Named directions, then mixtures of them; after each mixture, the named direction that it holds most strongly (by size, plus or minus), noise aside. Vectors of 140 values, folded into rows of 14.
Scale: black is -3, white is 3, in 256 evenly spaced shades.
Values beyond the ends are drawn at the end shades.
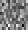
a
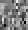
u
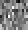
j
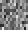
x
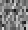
x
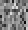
u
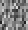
u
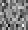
a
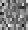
a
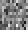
u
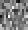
j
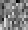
j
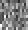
j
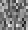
a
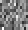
x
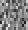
a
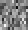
u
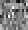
j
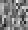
u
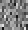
x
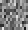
x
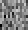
j
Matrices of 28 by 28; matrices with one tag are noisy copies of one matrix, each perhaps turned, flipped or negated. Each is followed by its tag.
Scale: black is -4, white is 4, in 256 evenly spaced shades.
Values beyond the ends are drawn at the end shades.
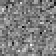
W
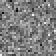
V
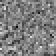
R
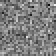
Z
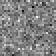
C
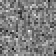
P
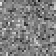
P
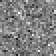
P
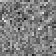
R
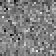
W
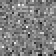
W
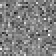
Z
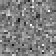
C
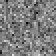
P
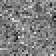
P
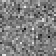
P
